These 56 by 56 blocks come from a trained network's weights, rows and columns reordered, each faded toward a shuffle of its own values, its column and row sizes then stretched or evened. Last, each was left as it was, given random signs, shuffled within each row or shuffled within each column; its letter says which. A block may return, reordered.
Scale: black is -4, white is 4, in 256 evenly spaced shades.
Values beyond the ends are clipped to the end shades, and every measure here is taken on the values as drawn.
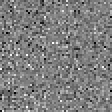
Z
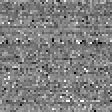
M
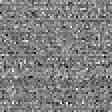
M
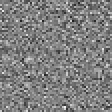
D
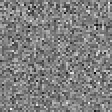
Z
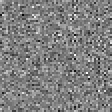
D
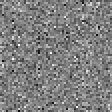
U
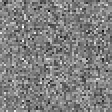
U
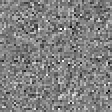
Z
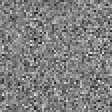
U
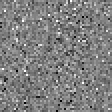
U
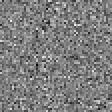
Z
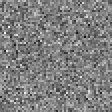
M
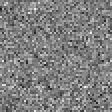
M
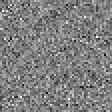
M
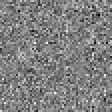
Z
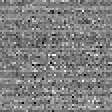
D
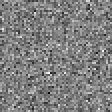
Z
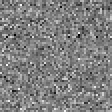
M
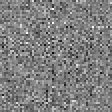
D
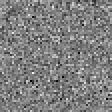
M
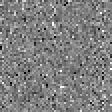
U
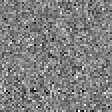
M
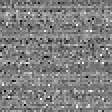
M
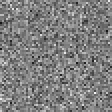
U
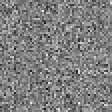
Z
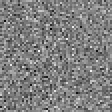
U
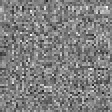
D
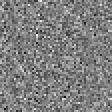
U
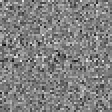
Z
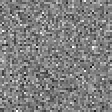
U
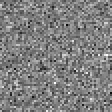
M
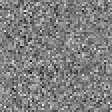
U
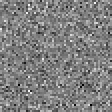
M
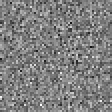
U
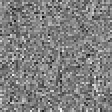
Z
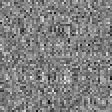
D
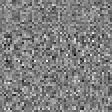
D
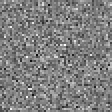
M
